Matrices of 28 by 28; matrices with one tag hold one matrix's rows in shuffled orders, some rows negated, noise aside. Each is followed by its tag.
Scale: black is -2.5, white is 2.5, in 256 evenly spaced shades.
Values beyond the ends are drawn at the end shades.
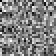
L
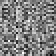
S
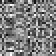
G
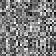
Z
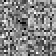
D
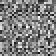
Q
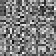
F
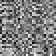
L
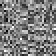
D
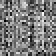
D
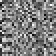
L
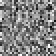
Q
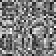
L
